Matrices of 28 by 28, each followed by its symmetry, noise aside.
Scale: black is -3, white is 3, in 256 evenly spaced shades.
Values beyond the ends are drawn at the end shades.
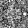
mirrored top to bottom.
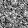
symmetric across the other diagonal.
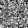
antisymmetric.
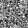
antisymmetric.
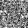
same after a half turn.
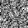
same after a half turn.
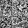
symmetric across the other diagonal.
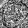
symmetric.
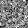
symmetric.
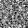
no symmetry.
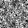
same after a half turn.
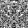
mirrored left to right.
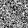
antisymmetric.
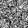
symmetric across the other diagonal.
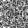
mirrored top to bottom.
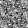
same after a half turn.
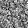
symmetric across the other diagonal.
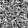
antisymmetric.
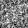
same after a half turn.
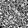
symmetric across the other diagonal.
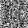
mirrored top to bottom.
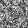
symmetric.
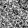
symmetric across the other diagonal.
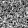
no symmetry.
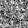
antisymmetric.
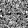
same after a half turn.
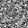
symmetric.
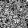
symmetric across the other diagonal.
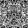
mirrored left to right.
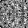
mirrored top to bottom.
